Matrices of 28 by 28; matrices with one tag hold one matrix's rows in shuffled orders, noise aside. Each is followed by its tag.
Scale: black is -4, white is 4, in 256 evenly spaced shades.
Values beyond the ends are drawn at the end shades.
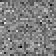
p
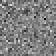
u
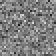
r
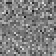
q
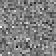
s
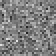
p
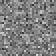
p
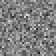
s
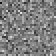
u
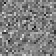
u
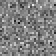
r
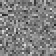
u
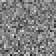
r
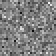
r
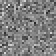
u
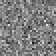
q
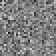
u
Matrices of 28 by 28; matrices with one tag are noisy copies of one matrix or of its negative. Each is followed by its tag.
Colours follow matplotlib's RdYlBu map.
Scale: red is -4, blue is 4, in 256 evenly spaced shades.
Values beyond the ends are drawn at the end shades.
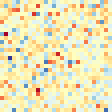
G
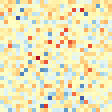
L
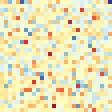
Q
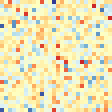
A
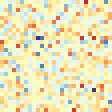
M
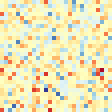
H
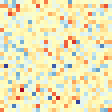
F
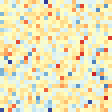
H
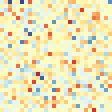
Q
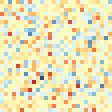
Q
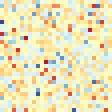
G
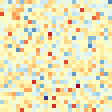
Q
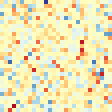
H
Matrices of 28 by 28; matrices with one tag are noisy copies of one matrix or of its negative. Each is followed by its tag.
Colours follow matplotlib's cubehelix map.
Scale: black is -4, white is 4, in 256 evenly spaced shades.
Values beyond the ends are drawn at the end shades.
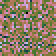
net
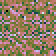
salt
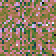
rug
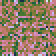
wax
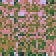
wax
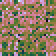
wax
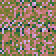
rug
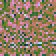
net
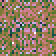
rug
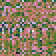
rug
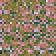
salt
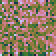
wax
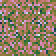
salt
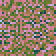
salt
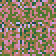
rug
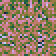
net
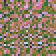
net
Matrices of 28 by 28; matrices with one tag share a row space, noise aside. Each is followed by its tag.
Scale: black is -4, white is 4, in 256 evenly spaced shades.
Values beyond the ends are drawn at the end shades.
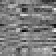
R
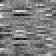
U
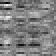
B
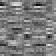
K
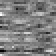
U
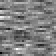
U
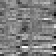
R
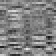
K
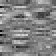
U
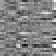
R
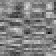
K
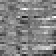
R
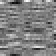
K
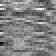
U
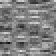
B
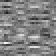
B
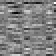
K
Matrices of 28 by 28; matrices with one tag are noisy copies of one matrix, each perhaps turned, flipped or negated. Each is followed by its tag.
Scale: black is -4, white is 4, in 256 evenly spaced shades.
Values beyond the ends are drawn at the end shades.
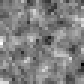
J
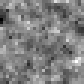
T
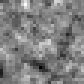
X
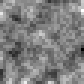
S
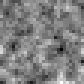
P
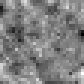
S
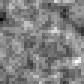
T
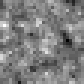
X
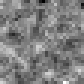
J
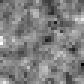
J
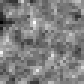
P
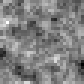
T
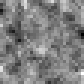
S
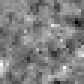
T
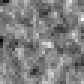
J
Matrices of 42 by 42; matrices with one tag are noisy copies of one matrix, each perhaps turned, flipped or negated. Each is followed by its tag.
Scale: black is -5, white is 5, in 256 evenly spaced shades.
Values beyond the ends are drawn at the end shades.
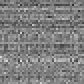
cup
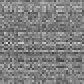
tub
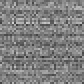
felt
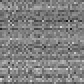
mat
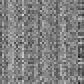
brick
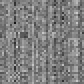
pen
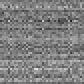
mat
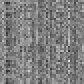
pen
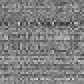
cup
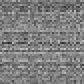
tub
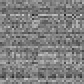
pen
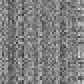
brick
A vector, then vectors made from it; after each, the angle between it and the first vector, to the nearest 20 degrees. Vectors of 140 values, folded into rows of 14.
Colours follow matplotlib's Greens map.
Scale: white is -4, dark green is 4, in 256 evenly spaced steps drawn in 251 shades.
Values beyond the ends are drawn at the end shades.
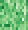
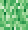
100 degrees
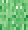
80 degrees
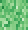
40 degrees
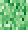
160 degrees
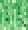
80 degrees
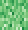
100 degrees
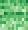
60 degrees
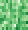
80 degrees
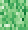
160 degrees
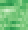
100 degrees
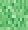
100 degrees
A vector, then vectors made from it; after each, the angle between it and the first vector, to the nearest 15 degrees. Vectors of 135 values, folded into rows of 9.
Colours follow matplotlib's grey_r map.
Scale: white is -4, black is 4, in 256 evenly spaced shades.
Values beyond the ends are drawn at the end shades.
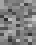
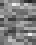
135 degrees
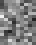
150 degrees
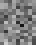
90 degrees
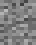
105 degrees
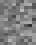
120 degrees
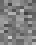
105 degrees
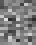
165 degrees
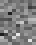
75 degrees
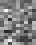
120 degrees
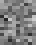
15 degrees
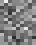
105 degrees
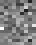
105 degrees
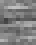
75 degrees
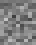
120 degrees
